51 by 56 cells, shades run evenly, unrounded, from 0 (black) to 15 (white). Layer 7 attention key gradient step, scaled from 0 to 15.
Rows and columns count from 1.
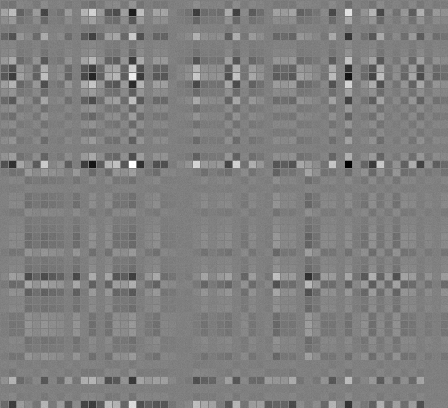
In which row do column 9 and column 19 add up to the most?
48
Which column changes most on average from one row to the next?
17
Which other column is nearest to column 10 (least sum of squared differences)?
4
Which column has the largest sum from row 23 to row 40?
35
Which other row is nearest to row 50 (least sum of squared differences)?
6
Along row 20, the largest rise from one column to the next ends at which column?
18
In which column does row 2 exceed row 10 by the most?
44
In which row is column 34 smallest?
51
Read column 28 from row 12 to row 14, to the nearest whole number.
7 8 7
